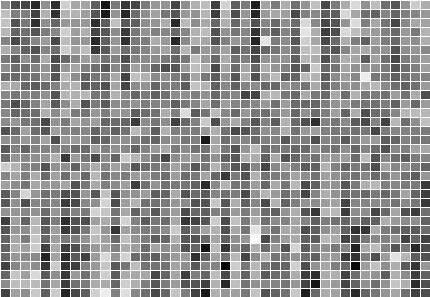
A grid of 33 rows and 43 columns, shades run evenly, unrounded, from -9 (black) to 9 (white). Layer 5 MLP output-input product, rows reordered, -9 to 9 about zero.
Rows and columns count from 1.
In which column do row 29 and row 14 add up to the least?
5
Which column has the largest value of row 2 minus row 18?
7
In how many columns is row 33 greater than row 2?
18
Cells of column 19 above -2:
24
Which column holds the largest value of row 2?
35
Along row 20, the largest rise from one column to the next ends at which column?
26
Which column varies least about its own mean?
15
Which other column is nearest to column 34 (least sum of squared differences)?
33
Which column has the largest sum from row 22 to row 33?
11
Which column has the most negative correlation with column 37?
29
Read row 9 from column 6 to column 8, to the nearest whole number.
-3 4 1
